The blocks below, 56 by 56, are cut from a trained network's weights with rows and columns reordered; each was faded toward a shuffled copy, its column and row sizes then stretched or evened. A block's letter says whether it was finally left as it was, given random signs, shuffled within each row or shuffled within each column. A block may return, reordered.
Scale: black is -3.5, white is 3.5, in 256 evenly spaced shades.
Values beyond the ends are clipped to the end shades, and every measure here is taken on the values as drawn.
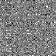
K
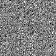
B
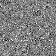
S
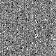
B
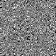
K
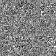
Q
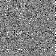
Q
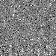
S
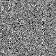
B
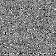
S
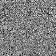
S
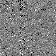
Q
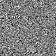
Q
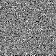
S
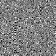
K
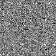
Q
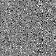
B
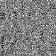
K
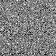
S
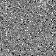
Q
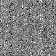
B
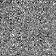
K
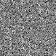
B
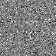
Q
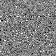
S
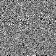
Q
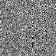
B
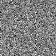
B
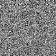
Q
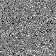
S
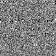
Q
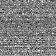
K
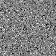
S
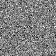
S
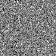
B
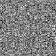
K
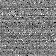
S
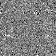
Q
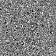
B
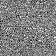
S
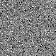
B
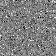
S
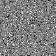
B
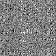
K
